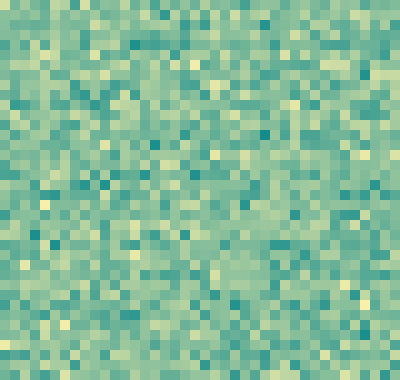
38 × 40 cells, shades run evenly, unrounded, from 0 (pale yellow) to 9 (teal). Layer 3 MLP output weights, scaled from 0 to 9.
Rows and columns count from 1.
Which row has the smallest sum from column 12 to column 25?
23
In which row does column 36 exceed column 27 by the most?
22
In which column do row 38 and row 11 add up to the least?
30
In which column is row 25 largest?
6
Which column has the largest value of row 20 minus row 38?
35
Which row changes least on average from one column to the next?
4
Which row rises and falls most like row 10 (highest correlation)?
16
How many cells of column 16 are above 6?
7
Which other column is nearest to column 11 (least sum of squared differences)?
38
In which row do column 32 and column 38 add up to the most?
11
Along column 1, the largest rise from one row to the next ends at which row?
36
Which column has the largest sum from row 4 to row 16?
27
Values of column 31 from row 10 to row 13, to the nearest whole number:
5 6 4 4
